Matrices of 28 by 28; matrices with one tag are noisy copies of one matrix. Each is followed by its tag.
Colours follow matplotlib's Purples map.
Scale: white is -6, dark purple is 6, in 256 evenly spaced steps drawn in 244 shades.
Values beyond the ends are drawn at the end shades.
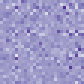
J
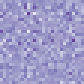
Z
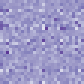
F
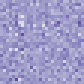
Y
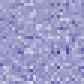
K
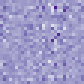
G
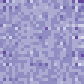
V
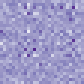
Z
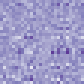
K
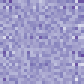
V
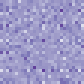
F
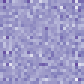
V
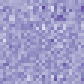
G
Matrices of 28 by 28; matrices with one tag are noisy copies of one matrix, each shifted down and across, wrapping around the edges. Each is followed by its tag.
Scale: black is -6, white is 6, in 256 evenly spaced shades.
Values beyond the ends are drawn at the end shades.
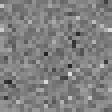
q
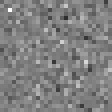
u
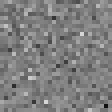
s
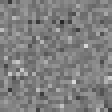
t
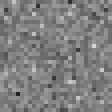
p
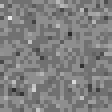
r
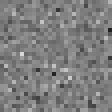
t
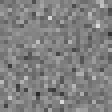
r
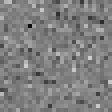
r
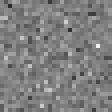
s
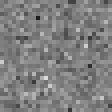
t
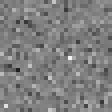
r
